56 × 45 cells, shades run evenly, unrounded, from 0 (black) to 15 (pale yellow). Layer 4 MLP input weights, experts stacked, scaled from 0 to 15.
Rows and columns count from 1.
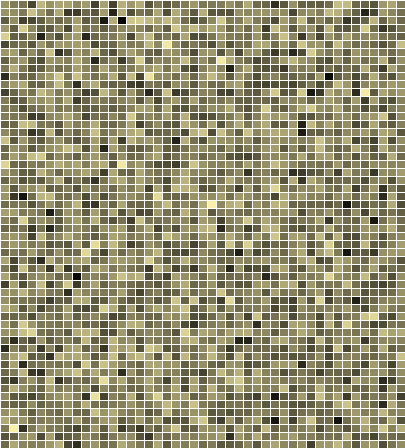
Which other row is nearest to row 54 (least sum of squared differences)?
52
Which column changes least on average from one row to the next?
45
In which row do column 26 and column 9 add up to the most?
38
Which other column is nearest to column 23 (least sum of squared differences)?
44
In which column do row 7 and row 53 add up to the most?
35
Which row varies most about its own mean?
12
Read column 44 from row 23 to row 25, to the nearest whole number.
5 8 10
